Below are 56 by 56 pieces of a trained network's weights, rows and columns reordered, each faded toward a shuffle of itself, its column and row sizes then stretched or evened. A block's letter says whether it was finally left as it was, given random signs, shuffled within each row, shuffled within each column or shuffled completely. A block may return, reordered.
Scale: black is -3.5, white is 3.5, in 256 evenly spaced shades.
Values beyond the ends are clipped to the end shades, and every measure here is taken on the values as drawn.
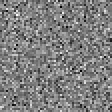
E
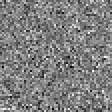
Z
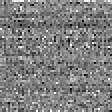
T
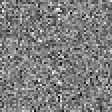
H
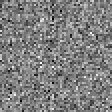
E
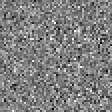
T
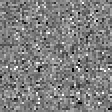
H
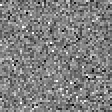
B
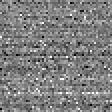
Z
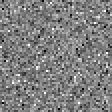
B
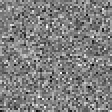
Z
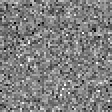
B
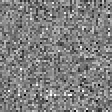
H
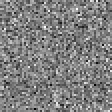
B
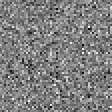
H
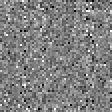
H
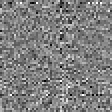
T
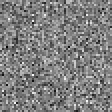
E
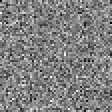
H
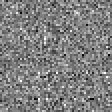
H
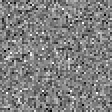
B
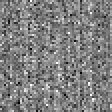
E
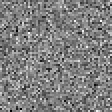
B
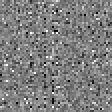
H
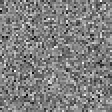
E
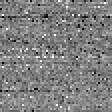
Z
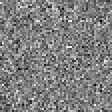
Z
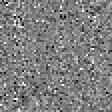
E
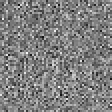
T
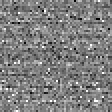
Z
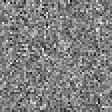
E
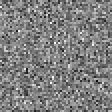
B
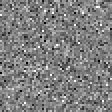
B
